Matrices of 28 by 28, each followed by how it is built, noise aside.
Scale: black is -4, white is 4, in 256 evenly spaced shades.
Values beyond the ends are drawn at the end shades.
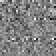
uneven rows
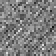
Hankel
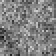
smooth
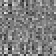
low rank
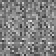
repeating columns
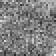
smooth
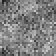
smooth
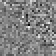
upper triangular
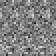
repeating columns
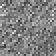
Hankel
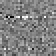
uneven rows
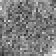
smooth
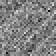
Hankel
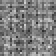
blocks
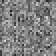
blocks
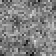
smooth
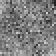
smooth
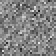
Hankel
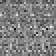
repeating columns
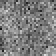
smooth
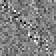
banded
